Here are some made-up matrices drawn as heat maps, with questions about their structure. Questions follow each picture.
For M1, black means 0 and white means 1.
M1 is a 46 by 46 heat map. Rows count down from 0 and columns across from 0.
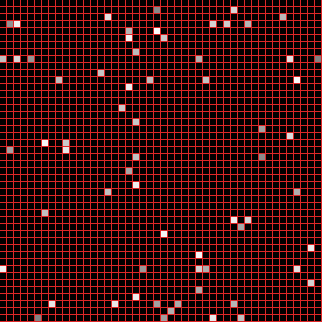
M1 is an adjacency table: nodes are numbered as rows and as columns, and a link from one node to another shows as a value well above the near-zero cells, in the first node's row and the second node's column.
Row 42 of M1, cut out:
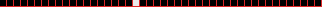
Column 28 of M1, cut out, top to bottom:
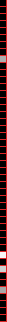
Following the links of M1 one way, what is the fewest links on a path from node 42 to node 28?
3
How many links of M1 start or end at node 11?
4
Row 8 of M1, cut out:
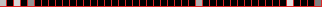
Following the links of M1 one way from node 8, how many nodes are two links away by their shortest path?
8
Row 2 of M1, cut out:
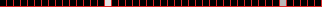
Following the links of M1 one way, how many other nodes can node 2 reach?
10
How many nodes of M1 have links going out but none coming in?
10
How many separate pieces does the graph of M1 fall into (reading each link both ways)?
4
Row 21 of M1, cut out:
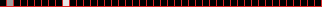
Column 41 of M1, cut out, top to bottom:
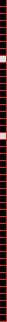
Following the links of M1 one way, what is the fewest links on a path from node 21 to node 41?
4
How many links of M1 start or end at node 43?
5
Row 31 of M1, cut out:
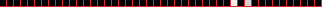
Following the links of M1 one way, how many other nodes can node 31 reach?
7
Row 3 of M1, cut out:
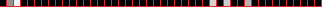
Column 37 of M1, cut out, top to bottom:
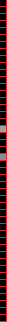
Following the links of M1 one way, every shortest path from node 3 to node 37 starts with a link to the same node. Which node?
node 1
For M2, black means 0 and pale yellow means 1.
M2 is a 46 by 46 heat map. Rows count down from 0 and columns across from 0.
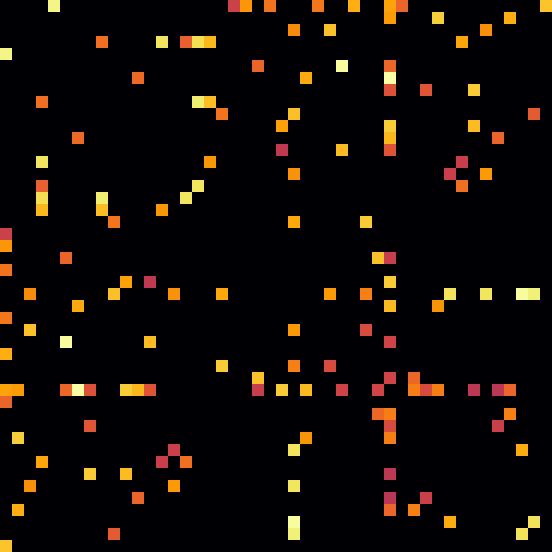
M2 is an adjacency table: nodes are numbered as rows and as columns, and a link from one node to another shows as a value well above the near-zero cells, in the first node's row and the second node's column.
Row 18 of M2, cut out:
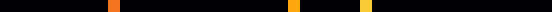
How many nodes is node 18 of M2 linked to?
3
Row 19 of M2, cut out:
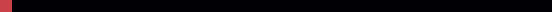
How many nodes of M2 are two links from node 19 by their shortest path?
8
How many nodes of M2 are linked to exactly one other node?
8
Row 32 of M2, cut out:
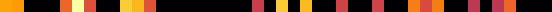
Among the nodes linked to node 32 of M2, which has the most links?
node 0
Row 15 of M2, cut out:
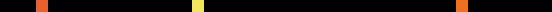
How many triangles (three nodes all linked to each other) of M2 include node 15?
2
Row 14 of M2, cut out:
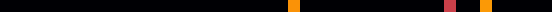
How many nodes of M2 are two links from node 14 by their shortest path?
7
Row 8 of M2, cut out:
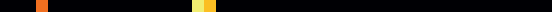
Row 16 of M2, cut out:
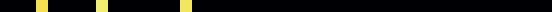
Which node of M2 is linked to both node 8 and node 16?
node 3
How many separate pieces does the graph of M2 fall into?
3
